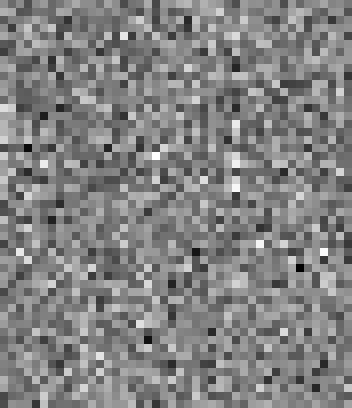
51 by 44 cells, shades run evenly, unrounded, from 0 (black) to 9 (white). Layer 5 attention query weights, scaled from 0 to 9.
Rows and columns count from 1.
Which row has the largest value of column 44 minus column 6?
15
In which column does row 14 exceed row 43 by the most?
19
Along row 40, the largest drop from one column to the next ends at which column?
22
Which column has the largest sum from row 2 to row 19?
27
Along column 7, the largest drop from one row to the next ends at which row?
37
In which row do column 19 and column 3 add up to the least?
43
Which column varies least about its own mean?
32
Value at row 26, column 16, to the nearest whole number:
6
